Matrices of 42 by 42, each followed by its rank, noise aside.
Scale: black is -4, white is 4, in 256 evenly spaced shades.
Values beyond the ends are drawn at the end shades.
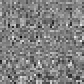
six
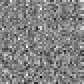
seven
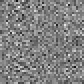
seven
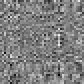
six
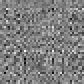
five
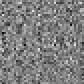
six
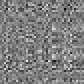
four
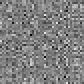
five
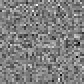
eight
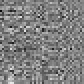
five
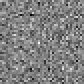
seven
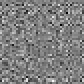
five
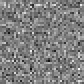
five
